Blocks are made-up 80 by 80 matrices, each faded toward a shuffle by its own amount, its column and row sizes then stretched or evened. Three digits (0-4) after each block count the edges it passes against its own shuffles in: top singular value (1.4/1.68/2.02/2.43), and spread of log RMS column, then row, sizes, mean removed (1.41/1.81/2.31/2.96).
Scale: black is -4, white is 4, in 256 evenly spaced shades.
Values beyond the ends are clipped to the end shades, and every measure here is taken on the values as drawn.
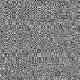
4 1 0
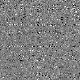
2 1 3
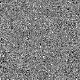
0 2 1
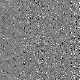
0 3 1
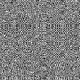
4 1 1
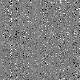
0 3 1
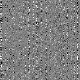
2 4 0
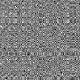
4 2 2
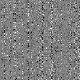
3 4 0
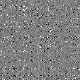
2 2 3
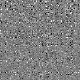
2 3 3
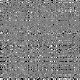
4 2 4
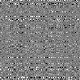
4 1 4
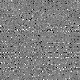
3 0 3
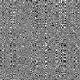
4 3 2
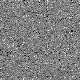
0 1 1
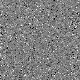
1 1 0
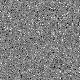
1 0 0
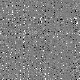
1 3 2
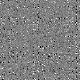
1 3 2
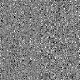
2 3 0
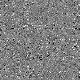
1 2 2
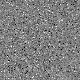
0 1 0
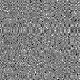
4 1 0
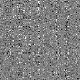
3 3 1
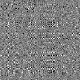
4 2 3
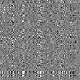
4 3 3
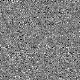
0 1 3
